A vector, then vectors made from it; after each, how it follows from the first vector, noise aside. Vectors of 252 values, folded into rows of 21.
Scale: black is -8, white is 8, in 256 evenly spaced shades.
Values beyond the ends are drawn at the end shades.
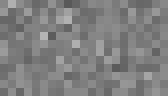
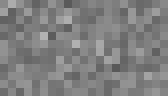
copied.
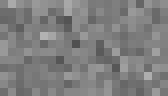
sign-scrambled.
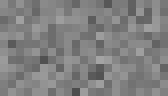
wrapped around, negated.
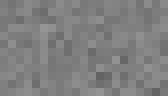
reversed, negated, shrunk.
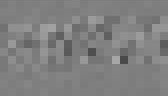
reversed, negated, partly zeroed.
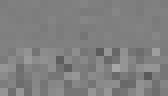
negated, partly zeroed.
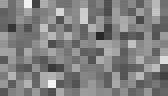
wrapped around, scaled up.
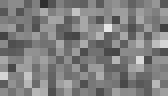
wrapped around, scaled up.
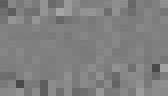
wrapped around, negated, partly zeroed.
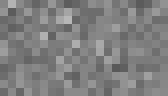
copied.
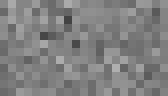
sign-scrambled.
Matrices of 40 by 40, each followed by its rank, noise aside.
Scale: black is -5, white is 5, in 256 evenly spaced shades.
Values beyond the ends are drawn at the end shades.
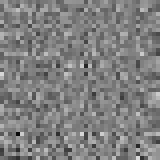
four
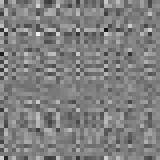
two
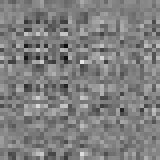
three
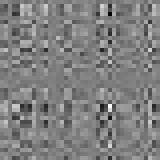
two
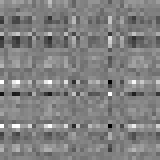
one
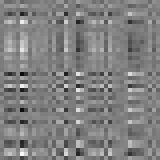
one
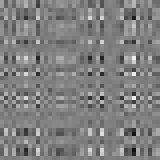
one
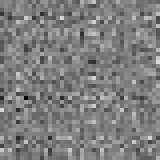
six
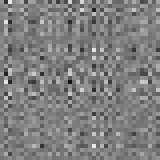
two
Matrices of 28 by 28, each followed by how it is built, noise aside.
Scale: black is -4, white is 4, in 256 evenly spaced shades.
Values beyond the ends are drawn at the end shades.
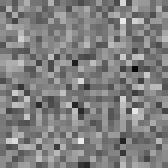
low rank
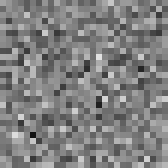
noise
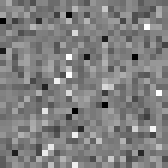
sparse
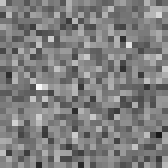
noise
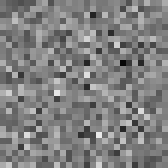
low rank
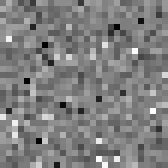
sparse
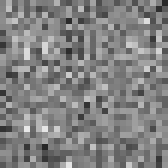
low rank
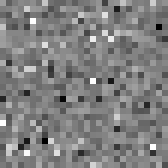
sparse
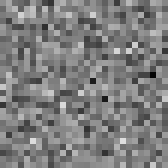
noise
